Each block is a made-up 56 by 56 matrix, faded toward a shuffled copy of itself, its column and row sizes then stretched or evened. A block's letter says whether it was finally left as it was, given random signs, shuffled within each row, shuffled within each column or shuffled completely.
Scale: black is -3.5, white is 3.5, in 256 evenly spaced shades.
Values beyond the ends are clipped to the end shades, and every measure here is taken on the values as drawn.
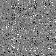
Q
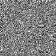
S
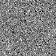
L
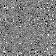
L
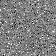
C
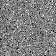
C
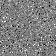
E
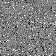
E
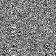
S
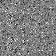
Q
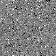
L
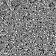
E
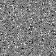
Q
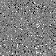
S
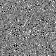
E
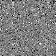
L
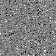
Q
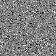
E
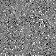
L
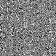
Q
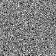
S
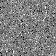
C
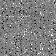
Q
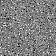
C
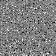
E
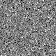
C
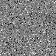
E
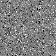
Q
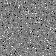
C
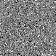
E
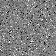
C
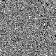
Q
